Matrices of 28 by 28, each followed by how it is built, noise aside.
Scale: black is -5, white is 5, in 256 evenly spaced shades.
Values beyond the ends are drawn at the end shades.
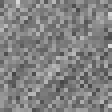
Hankel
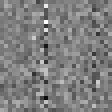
uneven columns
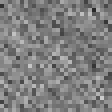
Toeplitz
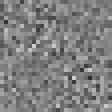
block diagonal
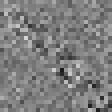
banded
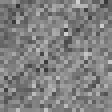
Hankel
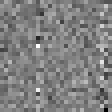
uneven columns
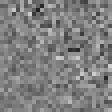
upper triangular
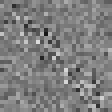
banded
